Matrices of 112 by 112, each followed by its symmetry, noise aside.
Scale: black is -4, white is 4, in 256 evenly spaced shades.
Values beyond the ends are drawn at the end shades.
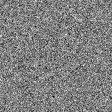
symmetric.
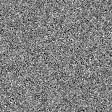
symmetric across the other diagonal.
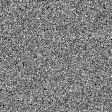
no symmetry.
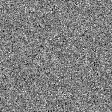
antisymmetric.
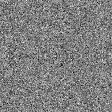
mirrored top to bottom.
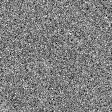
symmetric across the other diagonal.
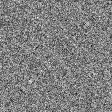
symmetric across the other diagonal.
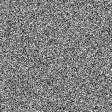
antisymmetric.
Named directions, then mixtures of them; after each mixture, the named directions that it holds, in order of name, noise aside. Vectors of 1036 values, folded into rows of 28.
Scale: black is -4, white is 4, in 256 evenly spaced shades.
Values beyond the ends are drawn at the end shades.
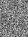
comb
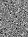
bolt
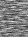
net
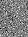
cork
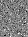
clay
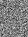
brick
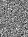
bolt, brick, cork.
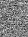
brick, comb, net.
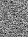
bolt, cork, net.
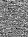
bolt, brick, net.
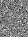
brick, clay, comb.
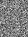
brick.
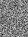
brick, comb.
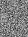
comb.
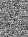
bolt, comb, net.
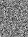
brick, cork.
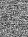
comb, net.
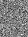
bolt, brick, clay.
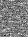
brick, clay, net.
